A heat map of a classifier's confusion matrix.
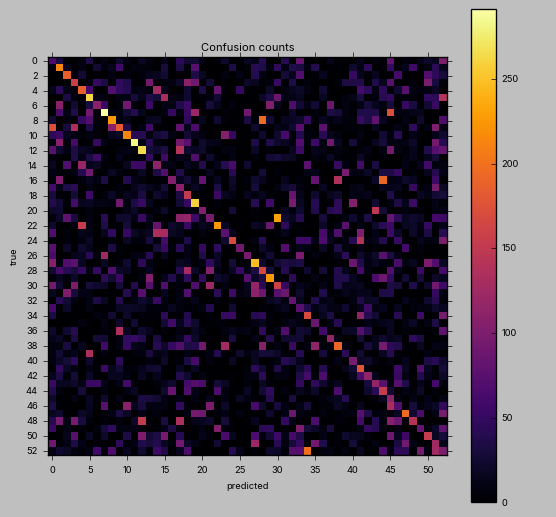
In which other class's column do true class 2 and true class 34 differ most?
41
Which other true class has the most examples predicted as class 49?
52
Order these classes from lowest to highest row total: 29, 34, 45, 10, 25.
45, 25, 34, 10, 29
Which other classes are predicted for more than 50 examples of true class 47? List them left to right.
19, 20, 32, 41, 49, 52
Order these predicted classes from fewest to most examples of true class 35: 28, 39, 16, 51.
39, 28, 51, 16
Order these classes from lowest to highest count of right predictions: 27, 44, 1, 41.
44, 41, 1, 27
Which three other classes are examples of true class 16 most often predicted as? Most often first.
44, 38, 1
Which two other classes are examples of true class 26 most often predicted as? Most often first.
7, 33
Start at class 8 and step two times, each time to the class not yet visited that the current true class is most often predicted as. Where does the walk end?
18
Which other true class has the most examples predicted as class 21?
30
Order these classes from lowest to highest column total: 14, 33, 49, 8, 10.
49, 8, 14, 10, 33
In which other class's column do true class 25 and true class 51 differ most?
27
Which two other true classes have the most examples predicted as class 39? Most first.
15, 22
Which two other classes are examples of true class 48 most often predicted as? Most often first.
12, 17
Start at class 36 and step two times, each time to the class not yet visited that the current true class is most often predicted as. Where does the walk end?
0
